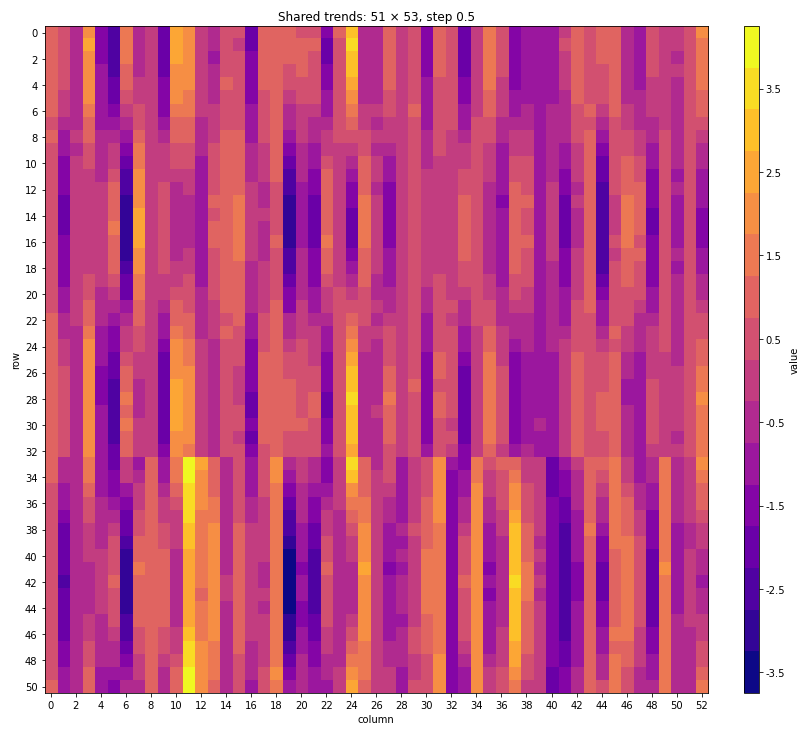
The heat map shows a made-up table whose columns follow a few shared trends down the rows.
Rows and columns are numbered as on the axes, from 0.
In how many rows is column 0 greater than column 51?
37
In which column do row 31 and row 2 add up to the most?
24
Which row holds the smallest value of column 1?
42
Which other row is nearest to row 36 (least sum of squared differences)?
48
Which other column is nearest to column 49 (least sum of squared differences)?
34
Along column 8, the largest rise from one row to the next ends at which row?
33
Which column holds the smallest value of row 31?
5
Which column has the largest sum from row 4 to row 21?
7
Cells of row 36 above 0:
22
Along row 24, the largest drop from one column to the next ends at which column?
4
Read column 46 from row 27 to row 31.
-1 -1 -0.5 -0.5 -0.5
